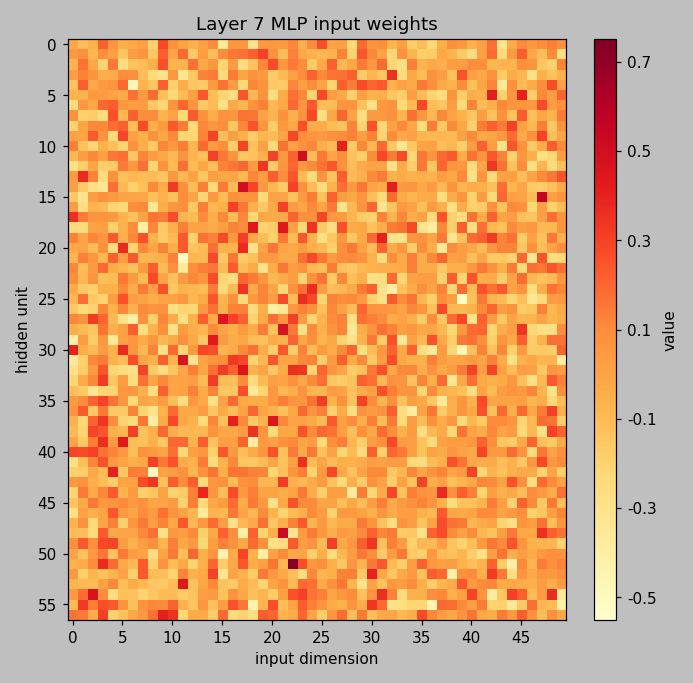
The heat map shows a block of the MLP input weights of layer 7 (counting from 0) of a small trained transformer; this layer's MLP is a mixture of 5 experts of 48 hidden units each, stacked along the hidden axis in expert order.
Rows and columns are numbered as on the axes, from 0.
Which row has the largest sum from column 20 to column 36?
11
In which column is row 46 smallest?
13
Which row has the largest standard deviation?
55
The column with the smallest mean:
46
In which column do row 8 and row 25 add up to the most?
23
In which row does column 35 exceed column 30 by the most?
6
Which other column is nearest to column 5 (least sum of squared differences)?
28
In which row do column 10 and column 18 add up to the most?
14
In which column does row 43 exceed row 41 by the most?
35
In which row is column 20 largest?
37
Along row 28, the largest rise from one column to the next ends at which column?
21
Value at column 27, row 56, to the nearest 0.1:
0.2
